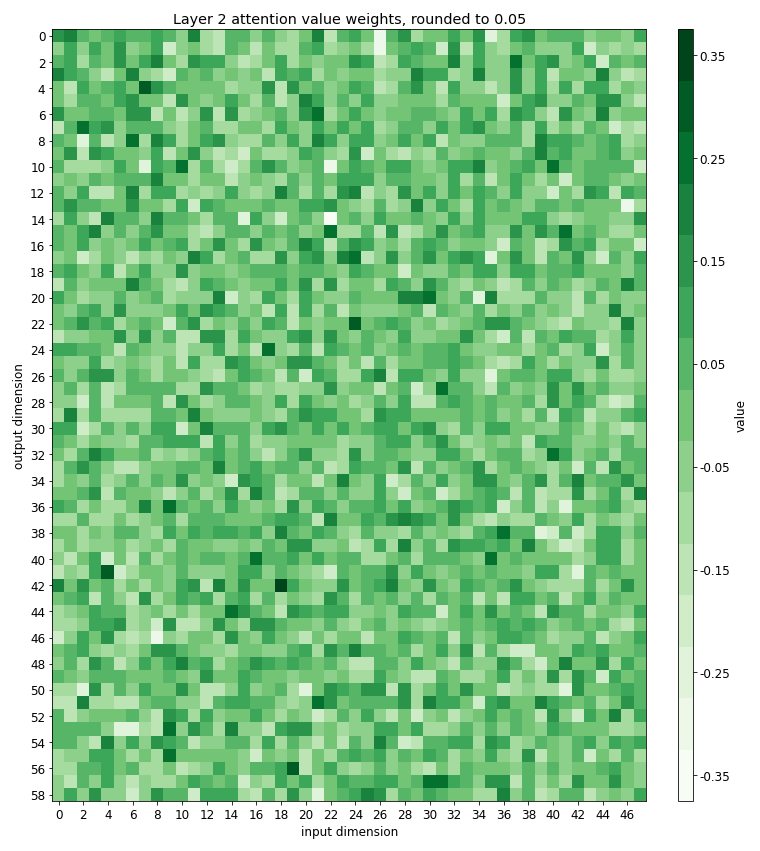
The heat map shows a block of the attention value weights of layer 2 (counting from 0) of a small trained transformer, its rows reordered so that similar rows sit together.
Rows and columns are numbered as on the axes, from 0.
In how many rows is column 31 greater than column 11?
32
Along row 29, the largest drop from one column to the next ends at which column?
2
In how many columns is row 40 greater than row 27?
22
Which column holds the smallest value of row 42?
12
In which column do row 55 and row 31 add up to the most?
9
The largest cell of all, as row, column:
42, 18
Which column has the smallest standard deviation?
33
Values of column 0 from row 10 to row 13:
0.05 -0.05 0.05 0.05
